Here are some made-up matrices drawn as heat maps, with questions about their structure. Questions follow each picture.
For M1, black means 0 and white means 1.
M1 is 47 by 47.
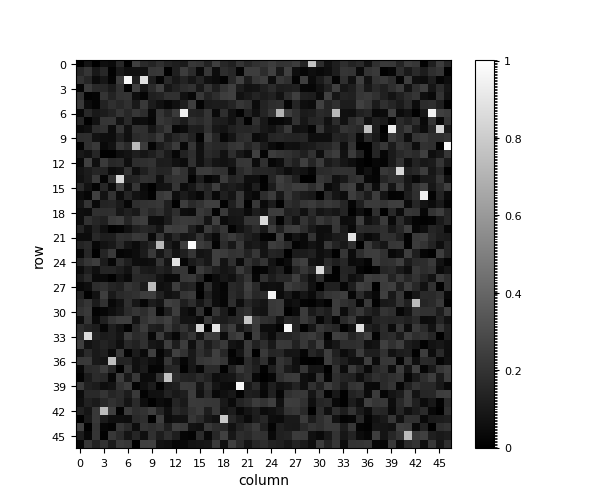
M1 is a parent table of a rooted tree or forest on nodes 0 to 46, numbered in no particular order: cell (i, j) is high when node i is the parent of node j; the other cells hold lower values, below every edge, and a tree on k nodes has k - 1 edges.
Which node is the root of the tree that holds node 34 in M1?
31
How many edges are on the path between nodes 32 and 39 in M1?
4
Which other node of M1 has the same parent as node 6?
8
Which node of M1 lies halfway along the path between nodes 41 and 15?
2
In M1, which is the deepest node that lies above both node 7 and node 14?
22
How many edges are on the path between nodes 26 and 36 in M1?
5
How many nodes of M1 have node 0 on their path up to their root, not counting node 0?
3
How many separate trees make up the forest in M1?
11
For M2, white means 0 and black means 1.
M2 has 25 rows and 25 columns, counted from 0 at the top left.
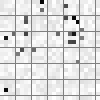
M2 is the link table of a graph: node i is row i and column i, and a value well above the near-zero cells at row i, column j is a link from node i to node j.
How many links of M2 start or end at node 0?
1
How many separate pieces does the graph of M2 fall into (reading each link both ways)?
5
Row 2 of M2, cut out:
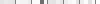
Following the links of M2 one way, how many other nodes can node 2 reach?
3
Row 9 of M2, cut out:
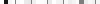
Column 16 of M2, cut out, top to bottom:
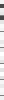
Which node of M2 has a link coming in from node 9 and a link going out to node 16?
node 1
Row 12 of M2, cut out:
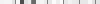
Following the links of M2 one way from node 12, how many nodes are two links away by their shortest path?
6
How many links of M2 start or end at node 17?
2
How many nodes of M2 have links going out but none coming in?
8
